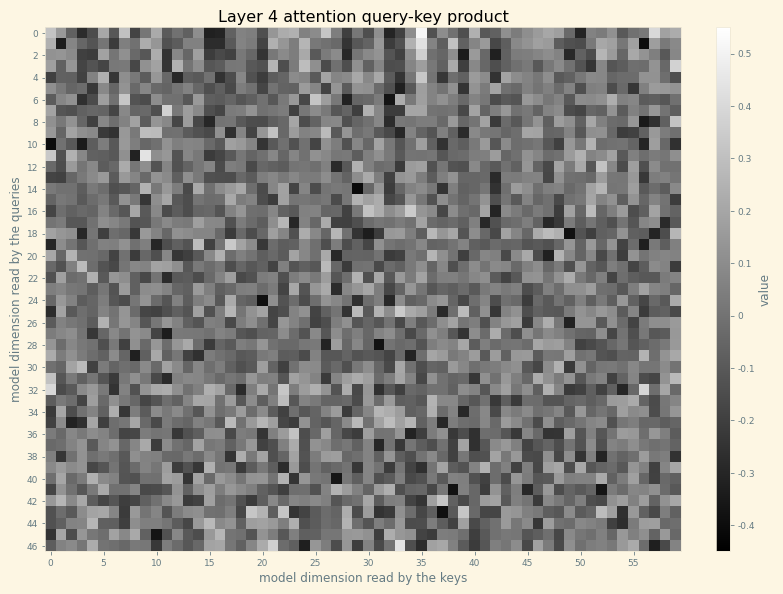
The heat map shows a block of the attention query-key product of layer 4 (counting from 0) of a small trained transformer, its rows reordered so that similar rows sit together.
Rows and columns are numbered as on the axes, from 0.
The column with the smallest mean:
32
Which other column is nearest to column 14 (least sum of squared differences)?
19
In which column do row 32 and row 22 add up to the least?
18
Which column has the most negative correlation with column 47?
49
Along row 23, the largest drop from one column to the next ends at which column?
27
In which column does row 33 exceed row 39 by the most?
22
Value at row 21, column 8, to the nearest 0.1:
0.1
